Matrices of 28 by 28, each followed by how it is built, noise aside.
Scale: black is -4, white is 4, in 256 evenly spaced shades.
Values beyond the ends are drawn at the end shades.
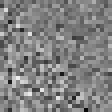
lower triangular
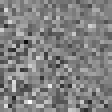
lower triangular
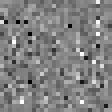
sparse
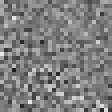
lower triangular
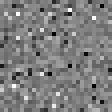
sparse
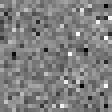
sparse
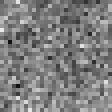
smooth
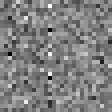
uneven columns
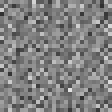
repeating rows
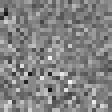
lower triangular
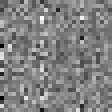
uneven columns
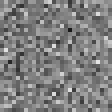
repeating rows
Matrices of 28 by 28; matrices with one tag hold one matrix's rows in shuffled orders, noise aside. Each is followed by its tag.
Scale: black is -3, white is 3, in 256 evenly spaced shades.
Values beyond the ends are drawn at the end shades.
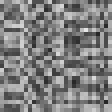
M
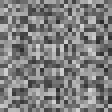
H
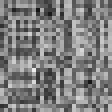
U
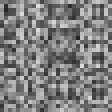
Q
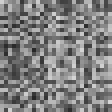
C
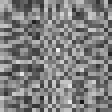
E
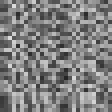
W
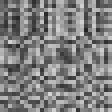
C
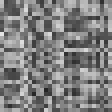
M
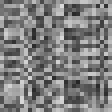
M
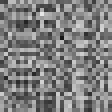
U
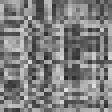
M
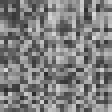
C
